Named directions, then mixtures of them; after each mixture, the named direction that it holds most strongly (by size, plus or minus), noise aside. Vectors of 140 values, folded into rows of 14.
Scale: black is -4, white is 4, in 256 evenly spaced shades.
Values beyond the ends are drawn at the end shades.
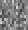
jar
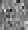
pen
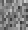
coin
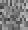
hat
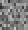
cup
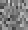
hat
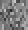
pen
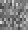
jar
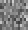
hat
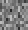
coin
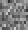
cup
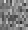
coin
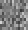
jar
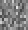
jar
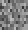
cup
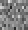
cup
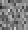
cup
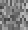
hat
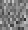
jar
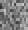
hat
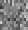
hat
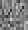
pen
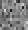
pen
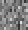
coin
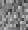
coin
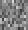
jar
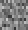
cup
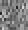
hat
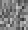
jar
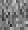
coin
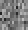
jar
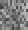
hat
